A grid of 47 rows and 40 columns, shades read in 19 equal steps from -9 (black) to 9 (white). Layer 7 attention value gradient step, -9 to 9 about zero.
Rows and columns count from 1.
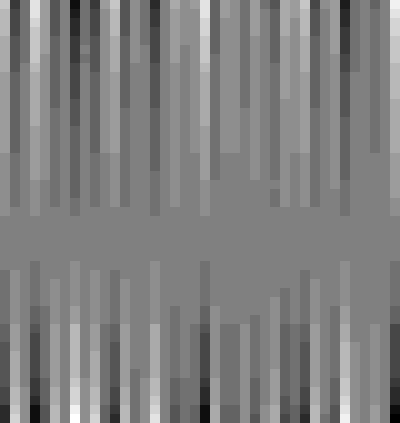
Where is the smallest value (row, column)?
47, 40
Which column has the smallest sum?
8
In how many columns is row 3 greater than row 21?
18
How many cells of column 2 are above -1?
24
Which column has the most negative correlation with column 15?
19
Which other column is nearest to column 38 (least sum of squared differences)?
25
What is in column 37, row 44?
0
